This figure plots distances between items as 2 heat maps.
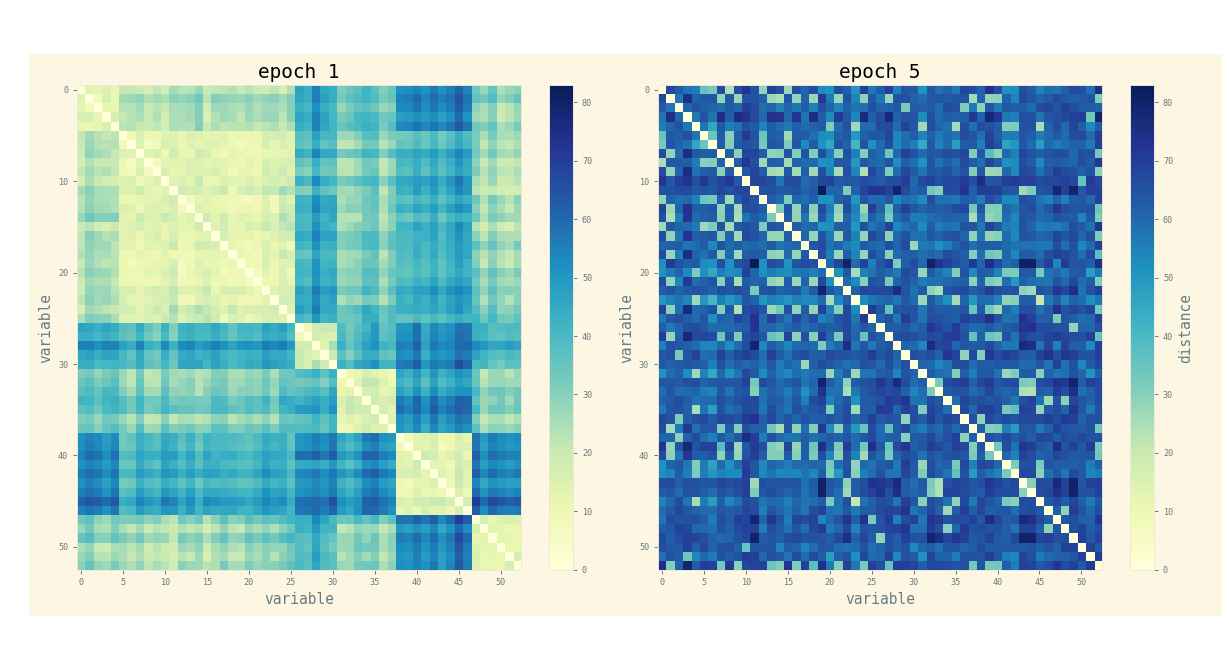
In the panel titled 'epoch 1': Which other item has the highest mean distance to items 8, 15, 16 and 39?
28
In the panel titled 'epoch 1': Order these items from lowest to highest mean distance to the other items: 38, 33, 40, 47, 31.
31, 33, 47, 38, 40
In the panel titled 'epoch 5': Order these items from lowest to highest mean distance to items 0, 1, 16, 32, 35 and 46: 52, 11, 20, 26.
20, 52, 11, 26
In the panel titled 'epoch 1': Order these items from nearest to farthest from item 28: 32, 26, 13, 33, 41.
26, 32, 33, 41, 13
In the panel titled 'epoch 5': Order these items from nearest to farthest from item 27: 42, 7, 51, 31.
7, 42, 31, 51
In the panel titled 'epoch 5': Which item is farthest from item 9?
3
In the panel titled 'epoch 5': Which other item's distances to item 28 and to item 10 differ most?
19
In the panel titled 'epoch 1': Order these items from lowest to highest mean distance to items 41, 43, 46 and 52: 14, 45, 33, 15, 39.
39, 45, 14, 15, 33
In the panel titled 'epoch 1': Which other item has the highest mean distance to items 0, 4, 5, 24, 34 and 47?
45
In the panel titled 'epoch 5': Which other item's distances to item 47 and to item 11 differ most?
43
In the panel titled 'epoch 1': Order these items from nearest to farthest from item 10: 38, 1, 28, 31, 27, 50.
50, 1, 31, 27, 38, 28
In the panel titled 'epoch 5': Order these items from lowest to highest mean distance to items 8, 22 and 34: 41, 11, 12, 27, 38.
12, 11, 41, 38, 27
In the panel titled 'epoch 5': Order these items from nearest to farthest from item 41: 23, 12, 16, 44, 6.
23, 6, 12, 16, 44
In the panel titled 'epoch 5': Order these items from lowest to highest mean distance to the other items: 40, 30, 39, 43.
40, 39, 30, 43
